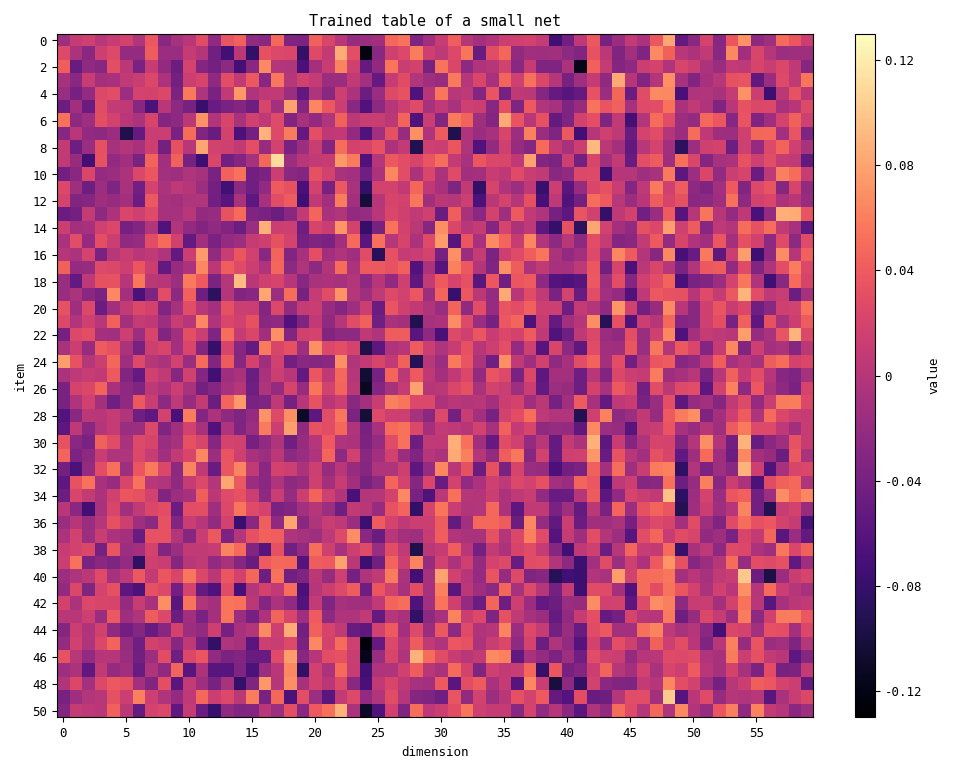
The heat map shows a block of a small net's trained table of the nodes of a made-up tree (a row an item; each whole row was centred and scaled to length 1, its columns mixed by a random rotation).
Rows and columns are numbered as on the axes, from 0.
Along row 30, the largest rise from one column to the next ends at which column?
54
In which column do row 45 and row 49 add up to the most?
48
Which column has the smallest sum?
24
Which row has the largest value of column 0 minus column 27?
31
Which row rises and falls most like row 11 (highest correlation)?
12
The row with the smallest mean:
11
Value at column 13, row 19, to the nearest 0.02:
0
